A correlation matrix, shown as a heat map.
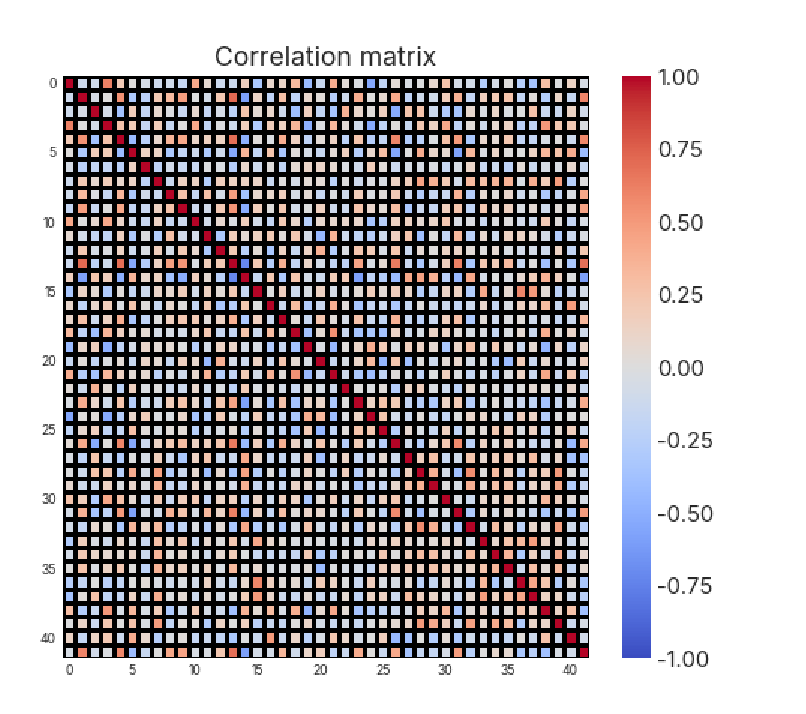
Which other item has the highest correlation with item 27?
14
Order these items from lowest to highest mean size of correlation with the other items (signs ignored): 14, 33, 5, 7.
33, 7, 5, 14
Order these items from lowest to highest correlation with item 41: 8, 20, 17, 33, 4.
33, 20, 17, 8, 4
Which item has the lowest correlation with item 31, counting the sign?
5
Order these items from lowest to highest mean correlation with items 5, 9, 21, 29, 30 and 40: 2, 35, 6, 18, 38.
2, 6, 35, 18, 38
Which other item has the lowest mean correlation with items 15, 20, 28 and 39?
11
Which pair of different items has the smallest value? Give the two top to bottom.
13, 14
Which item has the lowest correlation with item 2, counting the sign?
26
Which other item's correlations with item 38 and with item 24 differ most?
3
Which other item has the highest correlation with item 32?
28
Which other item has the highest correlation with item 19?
24
